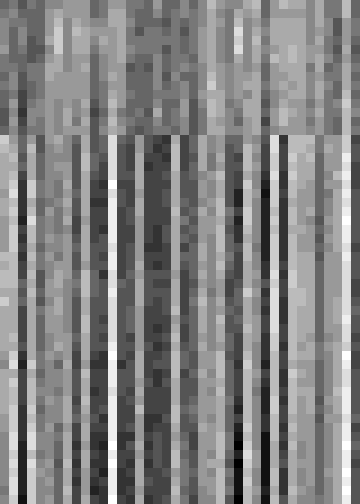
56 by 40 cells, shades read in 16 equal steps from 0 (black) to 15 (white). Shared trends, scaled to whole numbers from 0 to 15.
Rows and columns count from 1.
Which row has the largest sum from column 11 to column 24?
5
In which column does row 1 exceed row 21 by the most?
32
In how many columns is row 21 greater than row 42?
10
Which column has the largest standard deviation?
27
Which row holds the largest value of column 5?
53
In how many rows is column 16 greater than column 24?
33
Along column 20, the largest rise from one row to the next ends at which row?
16
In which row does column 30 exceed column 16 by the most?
4
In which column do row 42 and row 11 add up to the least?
3
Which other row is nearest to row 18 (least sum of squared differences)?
19
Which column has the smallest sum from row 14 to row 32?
30
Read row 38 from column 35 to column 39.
9 6 8 9 13
